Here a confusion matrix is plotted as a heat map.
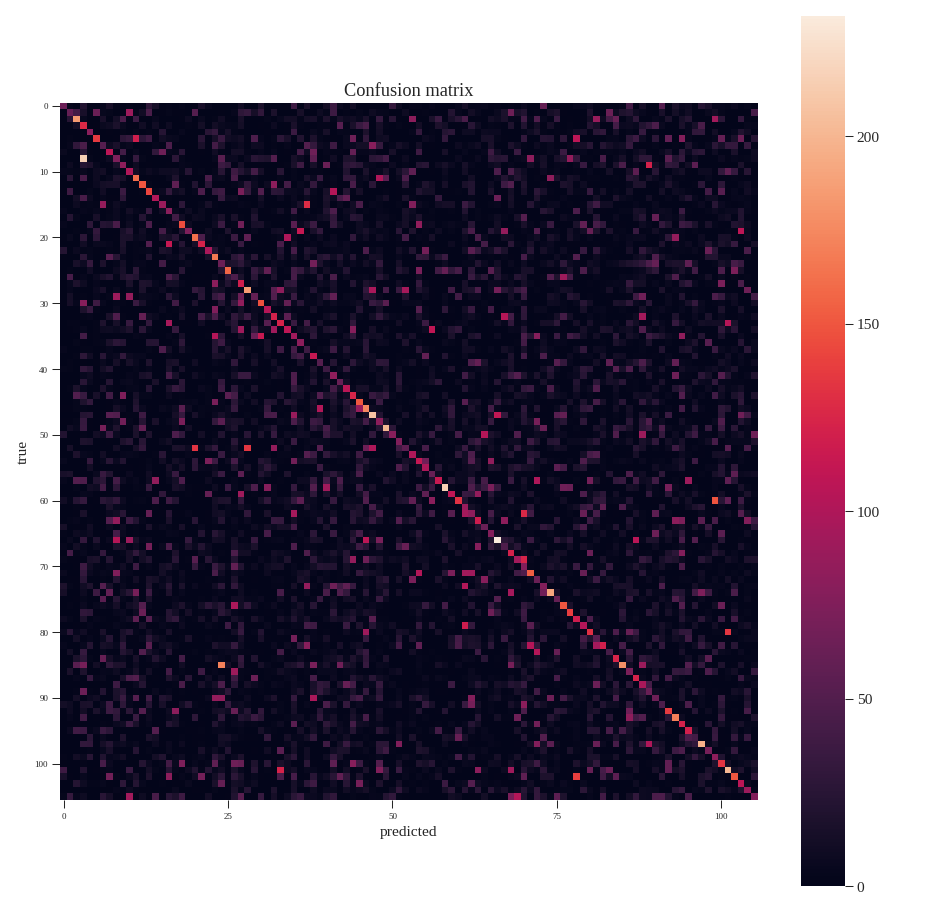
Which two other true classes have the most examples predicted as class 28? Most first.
52, 20
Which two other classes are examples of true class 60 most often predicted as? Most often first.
99, 56
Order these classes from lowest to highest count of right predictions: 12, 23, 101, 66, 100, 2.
100, 12, 23, 2, 101, 66
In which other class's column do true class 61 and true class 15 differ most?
37
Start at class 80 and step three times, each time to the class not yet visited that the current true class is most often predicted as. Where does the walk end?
16
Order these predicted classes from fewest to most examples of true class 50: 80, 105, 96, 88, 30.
80, 30, 96, 105, 88
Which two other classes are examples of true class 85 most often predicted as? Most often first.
24, 88
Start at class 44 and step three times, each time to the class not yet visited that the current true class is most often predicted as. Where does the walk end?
3
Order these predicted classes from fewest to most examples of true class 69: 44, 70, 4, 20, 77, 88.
77, 4, 88, 20, 44, 70
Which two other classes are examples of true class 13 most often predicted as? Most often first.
41, 27
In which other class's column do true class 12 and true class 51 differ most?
32
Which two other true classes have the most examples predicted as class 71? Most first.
82, 8
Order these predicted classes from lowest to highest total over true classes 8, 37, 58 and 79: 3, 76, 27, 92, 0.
0, 27, 76, 92, 3
